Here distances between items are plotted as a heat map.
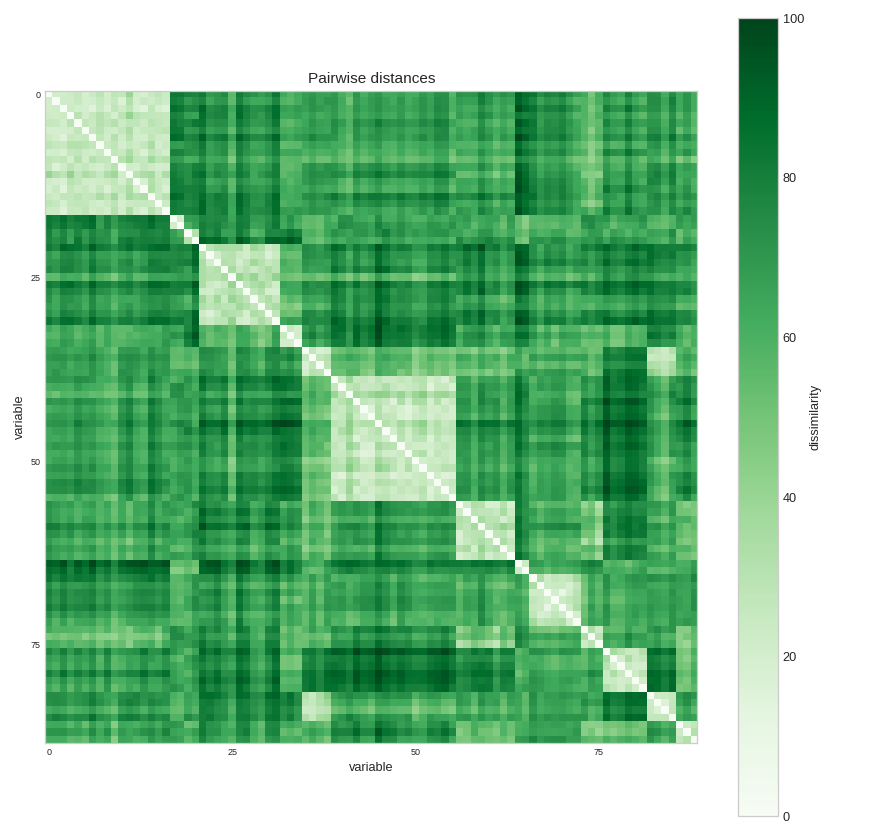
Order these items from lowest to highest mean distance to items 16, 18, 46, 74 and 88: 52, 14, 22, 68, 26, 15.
15, 52, 14, 68, 22, 26
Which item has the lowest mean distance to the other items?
9
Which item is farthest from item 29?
45
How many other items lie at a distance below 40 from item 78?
5
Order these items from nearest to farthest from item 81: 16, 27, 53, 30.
16, 30, 27, 53
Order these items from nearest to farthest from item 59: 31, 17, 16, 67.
17, 67, 16, 31
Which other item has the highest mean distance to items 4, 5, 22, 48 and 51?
64
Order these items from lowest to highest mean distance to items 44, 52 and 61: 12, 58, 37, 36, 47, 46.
47, 46, 58, 37, 36, 12
